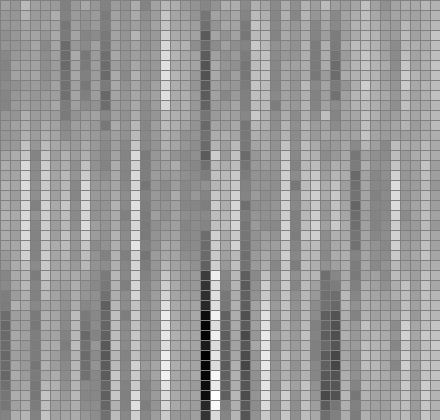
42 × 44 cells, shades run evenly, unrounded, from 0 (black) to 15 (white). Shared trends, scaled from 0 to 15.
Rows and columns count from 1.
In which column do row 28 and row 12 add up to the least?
21
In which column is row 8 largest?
17
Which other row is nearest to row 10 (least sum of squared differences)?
6
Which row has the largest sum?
20
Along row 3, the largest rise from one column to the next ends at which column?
26
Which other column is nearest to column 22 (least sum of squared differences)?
14
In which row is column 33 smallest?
40
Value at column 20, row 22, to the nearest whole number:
8
